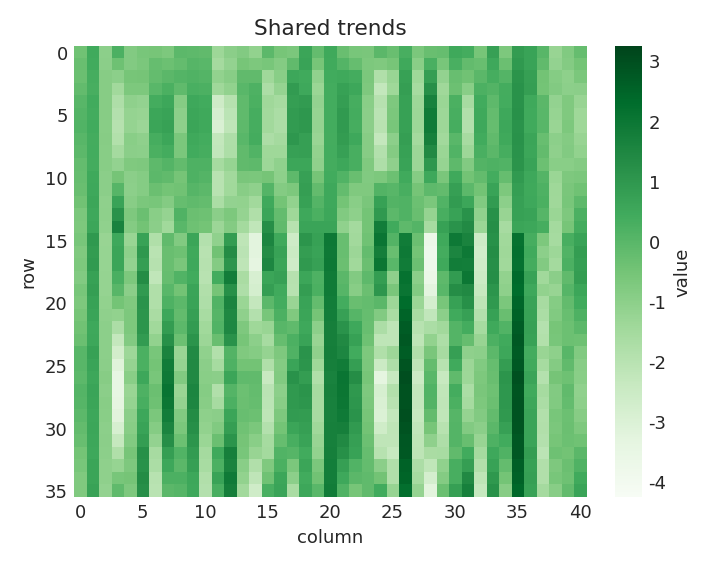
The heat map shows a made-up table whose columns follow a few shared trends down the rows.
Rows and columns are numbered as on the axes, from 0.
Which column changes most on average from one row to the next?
24
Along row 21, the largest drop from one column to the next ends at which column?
27
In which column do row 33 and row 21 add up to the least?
28
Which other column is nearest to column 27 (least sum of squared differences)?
25
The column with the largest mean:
35
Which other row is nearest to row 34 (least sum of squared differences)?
20
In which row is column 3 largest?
14
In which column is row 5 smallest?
11
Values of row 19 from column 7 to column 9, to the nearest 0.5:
0 -0.5 0.5
